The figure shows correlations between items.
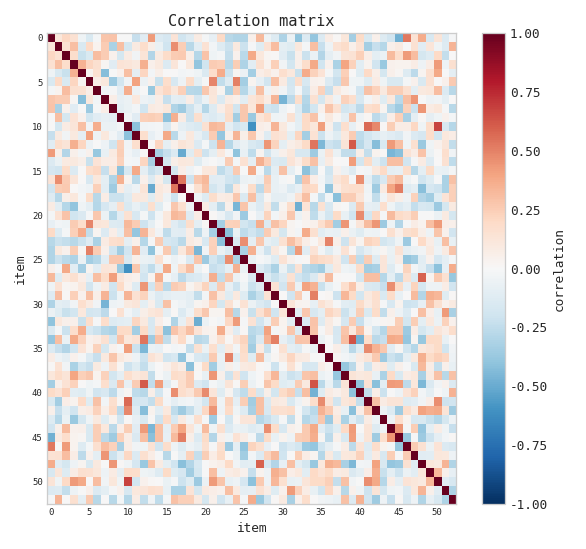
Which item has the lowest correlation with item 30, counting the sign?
7
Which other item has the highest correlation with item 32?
24
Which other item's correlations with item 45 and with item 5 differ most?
21
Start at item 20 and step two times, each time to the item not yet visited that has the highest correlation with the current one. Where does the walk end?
16
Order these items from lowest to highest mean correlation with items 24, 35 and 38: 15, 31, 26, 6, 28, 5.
31, 28, 26, 15, 6, 5
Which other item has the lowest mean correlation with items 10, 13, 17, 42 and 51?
26
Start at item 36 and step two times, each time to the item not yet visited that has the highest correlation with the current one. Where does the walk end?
25
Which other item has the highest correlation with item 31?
51
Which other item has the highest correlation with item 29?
34
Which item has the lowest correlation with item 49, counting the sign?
18
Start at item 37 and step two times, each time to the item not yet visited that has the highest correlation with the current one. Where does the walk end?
27
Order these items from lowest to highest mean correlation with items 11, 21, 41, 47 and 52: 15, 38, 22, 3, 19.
22, 19, 15, 3, 38
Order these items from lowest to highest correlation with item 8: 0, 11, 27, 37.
11, 37, 0, 27
